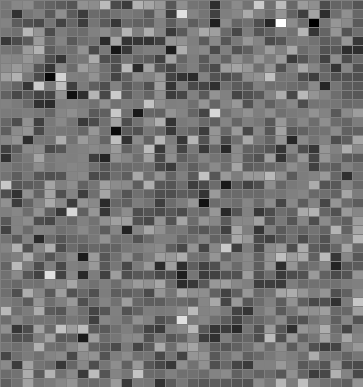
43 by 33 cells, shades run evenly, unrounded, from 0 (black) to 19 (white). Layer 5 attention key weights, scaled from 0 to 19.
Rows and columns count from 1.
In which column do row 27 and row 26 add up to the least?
24
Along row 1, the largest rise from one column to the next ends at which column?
13
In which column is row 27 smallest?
4
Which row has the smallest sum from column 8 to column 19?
31
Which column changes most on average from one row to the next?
17
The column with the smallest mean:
16
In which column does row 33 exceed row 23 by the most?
19
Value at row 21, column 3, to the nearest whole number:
7
